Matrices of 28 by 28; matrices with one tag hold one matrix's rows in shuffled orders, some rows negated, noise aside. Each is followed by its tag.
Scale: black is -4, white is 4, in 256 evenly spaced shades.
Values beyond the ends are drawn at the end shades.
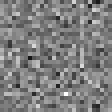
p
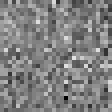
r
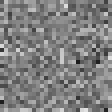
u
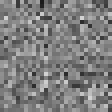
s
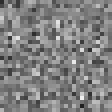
p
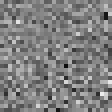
r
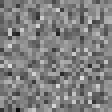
p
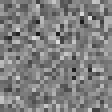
p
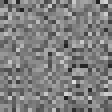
r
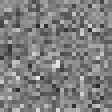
p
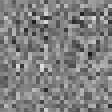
s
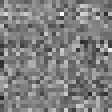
u
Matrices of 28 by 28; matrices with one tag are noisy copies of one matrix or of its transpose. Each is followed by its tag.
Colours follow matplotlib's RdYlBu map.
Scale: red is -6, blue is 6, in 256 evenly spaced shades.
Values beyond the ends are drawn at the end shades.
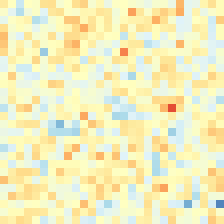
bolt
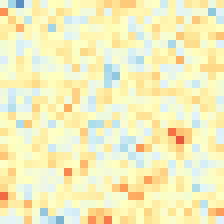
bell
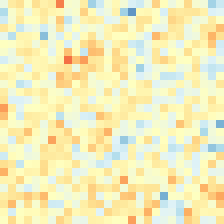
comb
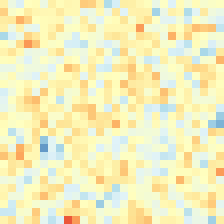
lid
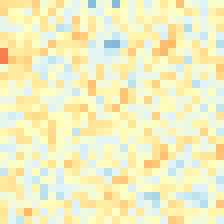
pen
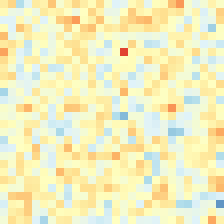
bolt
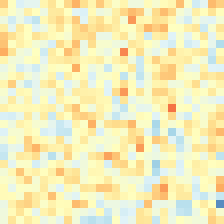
bolt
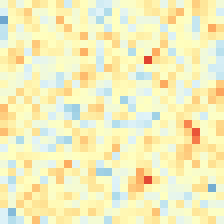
bell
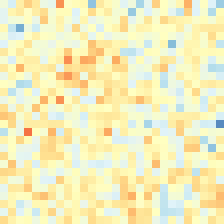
comb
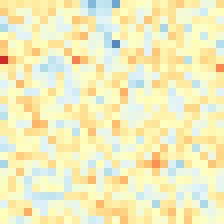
pen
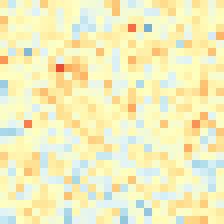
comb
